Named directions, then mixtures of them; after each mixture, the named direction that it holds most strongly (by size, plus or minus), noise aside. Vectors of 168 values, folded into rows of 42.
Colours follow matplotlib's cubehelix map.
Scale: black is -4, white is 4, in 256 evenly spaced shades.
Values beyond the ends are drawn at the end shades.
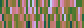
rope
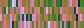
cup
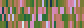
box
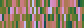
rope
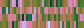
cup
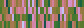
rope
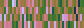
cup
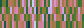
rope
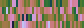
cup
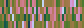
box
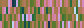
cup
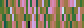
rope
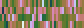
box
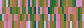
rope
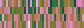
rope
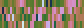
box
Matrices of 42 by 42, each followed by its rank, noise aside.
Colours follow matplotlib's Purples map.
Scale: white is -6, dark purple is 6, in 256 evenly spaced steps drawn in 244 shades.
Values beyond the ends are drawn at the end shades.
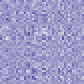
four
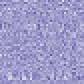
six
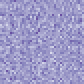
seven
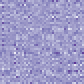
six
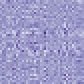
five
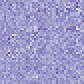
six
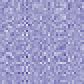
four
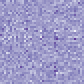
six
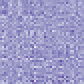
four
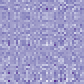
four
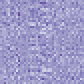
five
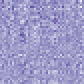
five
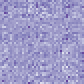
five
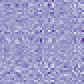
four
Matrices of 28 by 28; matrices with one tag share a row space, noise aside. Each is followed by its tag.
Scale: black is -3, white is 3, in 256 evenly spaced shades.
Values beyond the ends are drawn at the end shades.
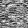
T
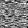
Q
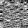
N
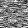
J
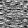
N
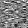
Q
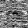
J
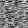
Q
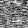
J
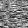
J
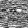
J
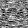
T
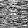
J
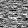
J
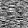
T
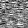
T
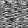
Q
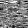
J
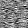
Q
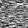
T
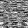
J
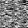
Q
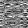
N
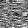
J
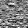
T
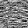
J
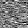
Q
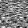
T
